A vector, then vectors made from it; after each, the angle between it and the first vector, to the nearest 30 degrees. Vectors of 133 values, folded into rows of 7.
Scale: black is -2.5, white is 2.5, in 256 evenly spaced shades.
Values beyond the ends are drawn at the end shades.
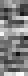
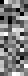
60 degrees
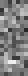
120 degrees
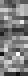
150 degrees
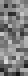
120 degrees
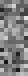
60 degrees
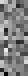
90 degrees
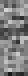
150 degrees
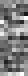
30 degrees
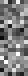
120 degrees
